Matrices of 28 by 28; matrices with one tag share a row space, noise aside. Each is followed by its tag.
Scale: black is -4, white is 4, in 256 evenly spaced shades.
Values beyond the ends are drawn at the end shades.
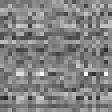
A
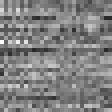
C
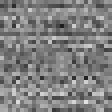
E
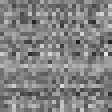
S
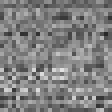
E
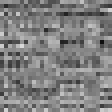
C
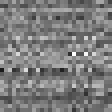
E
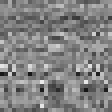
A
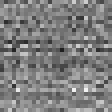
E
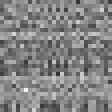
S
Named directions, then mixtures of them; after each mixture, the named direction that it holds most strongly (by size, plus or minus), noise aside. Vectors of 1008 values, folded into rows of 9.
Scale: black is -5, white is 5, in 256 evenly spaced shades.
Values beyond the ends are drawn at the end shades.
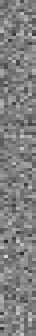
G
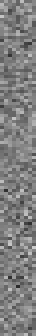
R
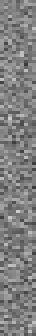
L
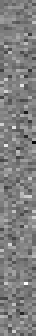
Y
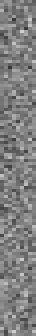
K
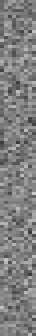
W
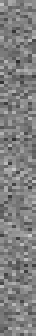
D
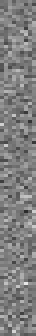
Y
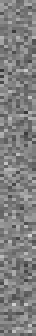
D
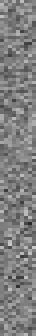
R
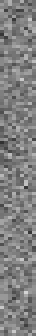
K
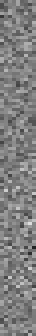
R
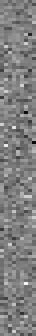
Y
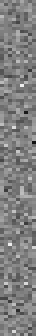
Y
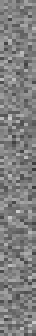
L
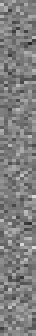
R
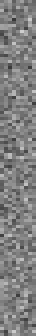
K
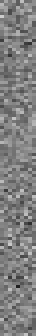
R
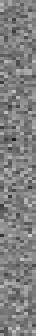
D
